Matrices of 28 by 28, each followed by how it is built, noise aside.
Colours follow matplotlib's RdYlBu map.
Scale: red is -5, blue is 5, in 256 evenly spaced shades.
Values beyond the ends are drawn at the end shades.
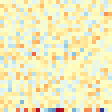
uneven rows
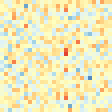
repeating rows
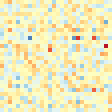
low rank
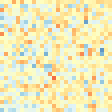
blocks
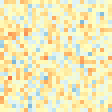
repeating rows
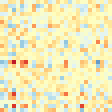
low rank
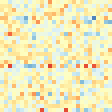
uneven rows
